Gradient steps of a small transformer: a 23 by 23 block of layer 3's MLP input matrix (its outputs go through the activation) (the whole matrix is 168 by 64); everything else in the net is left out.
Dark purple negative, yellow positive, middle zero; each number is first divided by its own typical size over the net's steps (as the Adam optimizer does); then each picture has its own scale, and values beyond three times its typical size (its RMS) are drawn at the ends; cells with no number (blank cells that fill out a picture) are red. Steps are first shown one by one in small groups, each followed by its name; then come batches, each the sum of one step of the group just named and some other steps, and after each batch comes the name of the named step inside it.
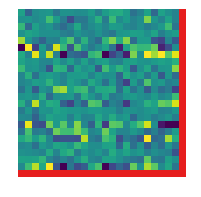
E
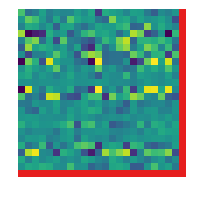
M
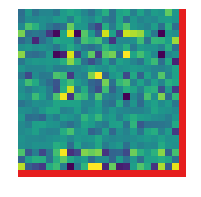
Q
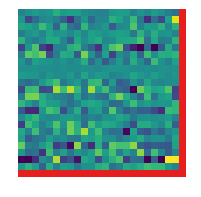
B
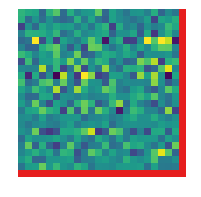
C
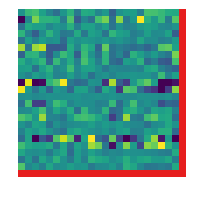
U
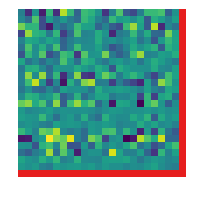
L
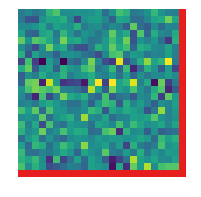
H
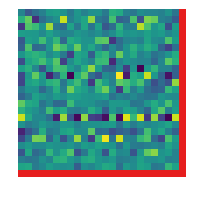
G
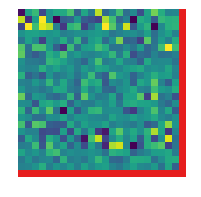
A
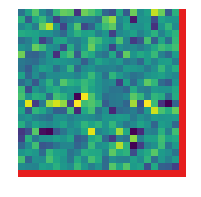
A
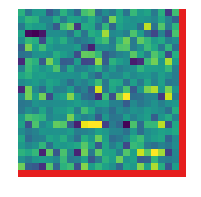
M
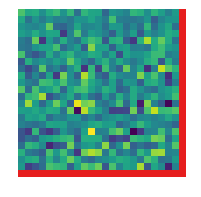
C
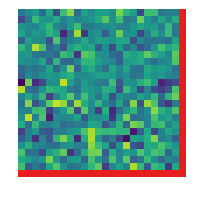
U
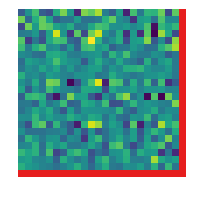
A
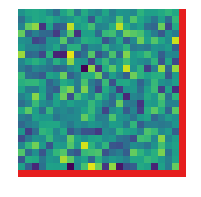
Q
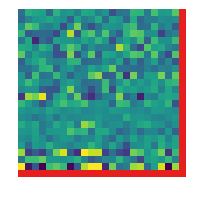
Q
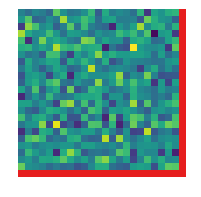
G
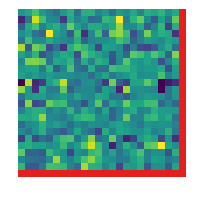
U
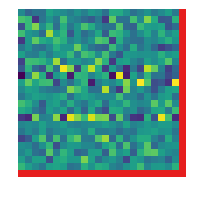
G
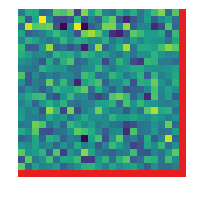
A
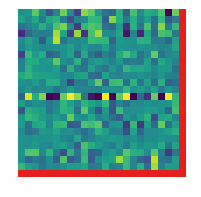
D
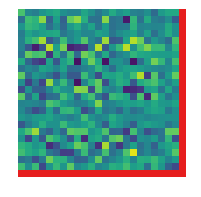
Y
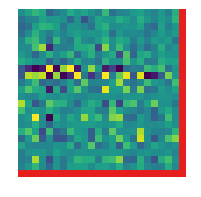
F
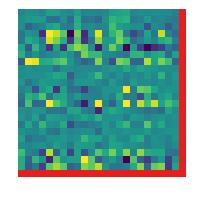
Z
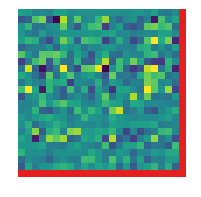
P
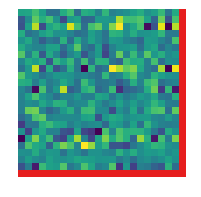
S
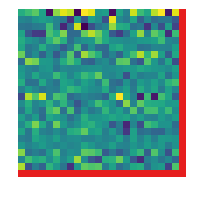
Z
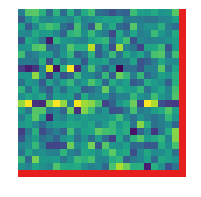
F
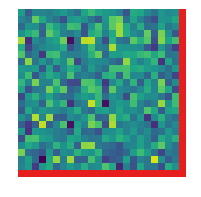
S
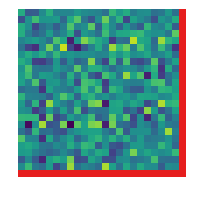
Y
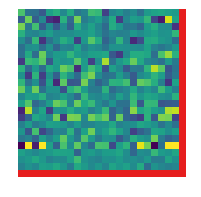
P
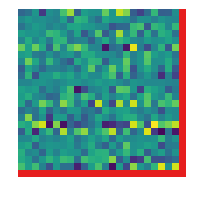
Z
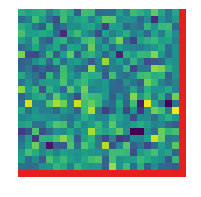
P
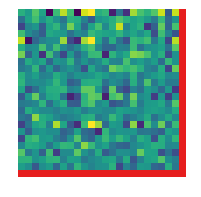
S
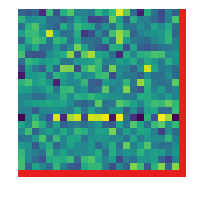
Z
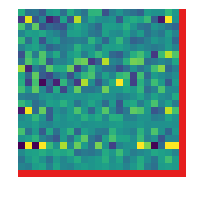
F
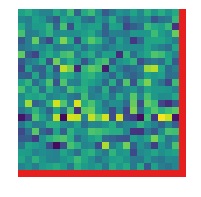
P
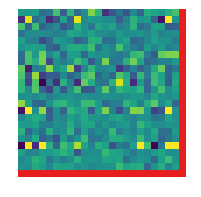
F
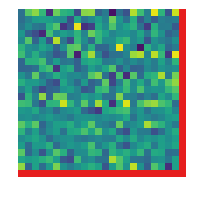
Z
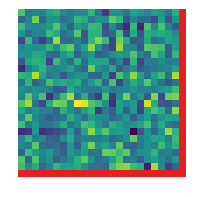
D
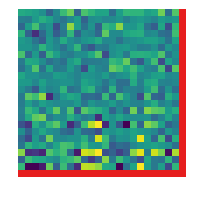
S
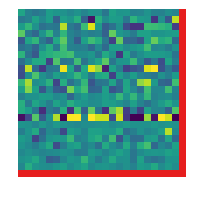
P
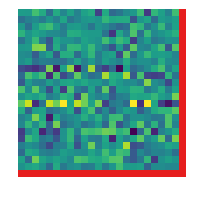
F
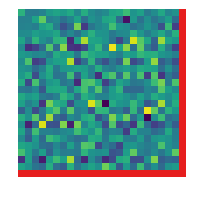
Y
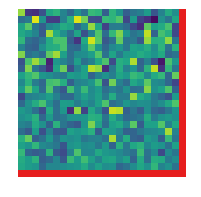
P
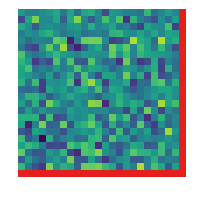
Y
